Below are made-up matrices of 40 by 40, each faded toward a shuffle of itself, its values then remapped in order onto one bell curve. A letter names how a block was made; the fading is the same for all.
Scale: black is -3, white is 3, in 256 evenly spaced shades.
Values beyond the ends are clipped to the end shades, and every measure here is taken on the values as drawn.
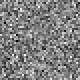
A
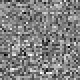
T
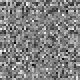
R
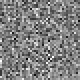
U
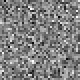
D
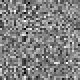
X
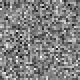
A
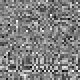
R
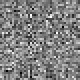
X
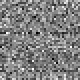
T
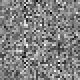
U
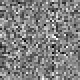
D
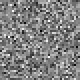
A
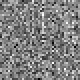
D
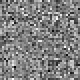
X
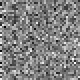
U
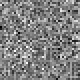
T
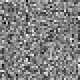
U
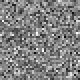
A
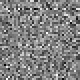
T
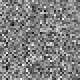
D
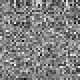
T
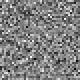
A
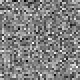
T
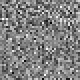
T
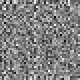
X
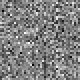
U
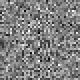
X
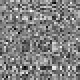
R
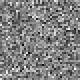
A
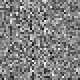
U
